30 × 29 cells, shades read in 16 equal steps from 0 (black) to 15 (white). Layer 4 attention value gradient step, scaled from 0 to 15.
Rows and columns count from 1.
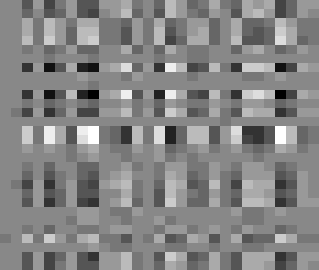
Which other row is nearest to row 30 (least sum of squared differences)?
1
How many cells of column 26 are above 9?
7
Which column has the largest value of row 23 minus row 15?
16
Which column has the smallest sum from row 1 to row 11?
9
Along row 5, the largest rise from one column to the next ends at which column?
26
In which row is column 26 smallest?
11
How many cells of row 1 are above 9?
5
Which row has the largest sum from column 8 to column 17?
15
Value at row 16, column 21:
9
